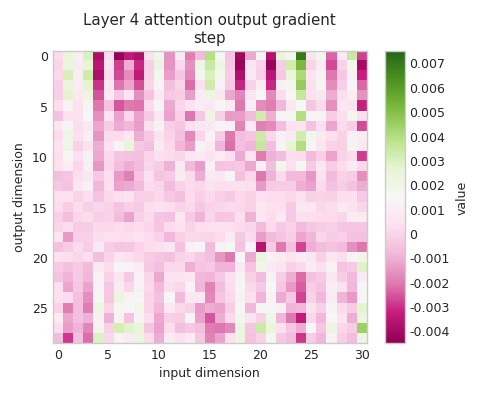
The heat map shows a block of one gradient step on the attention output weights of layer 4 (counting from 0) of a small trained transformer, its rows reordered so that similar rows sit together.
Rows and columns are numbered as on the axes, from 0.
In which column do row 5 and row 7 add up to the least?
30
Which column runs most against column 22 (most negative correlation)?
19
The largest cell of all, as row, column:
0, 24
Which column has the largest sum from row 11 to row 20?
3
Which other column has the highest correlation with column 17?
9
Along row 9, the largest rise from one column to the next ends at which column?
20
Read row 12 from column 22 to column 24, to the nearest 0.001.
0 -0.001 -0.001
